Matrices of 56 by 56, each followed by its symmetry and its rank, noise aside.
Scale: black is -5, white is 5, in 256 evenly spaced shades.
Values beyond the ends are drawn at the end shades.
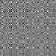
symmetric, rank two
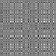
no symmetry, rank two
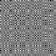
symmetric, rank two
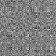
antisymmetric, rank four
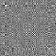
symmetric, rank three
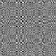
no symmetry, rank two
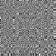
antisymmetric, rank four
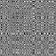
no symmetry, rank three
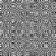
no symmetry, rank four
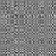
no symmetry, rank two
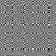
no symmetry, rank two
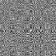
no symmetry, rank four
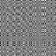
antisymmetric, rank two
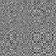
symmetric, rank three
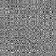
antisymmetric, rank four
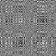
symmetric, rank two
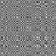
symmetric, rank two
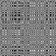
symmetric, rank two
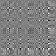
symmetric, rank two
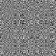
no symmetry, rank four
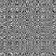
antisymmetric, rank four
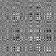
no symmetry, rank two
